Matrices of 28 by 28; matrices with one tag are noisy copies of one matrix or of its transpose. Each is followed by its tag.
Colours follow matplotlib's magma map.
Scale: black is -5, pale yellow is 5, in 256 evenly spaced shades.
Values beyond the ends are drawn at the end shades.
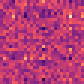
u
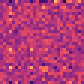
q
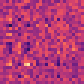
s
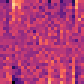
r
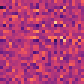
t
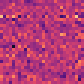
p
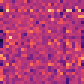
q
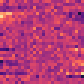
r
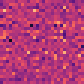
t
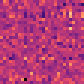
u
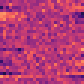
r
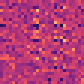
t
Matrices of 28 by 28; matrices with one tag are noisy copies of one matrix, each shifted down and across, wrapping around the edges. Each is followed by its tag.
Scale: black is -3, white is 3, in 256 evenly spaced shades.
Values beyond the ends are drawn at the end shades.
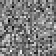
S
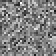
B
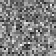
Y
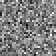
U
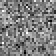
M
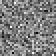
U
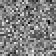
B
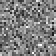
U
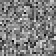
S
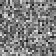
M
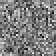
S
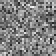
U
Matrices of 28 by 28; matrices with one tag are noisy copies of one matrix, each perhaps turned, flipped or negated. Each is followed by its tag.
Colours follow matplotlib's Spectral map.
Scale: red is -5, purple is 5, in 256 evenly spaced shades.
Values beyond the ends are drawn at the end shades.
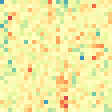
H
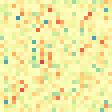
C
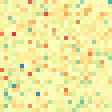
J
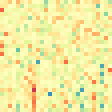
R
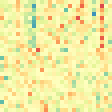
R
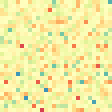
J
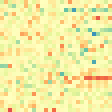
R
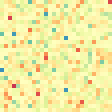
J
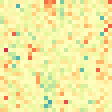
H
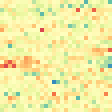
H
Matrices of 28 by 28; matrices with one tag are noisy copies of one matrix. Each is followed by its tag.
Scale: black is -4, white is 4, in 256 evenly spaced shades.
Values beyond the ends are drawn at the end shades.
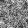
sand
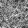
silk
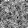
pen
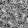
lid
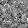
lid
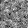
pen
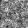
pen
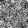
sand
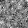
sand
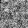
pen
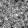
silk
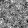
sand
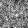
silk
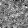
silk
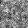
pen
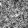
silk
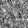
lid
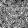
silk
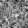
silk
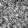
silk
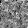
pen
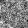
sand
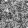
pen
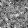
silk
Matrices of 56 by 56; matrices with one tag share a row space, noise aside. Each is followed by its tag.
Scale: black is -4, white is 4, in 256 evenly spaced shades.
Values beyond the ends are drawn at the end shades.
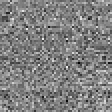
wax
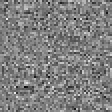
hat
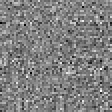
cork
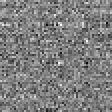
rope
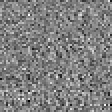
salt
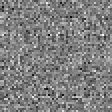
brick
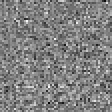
hat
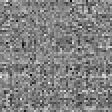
wax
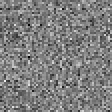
salt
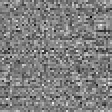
wax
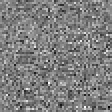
hat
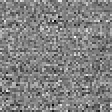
rope
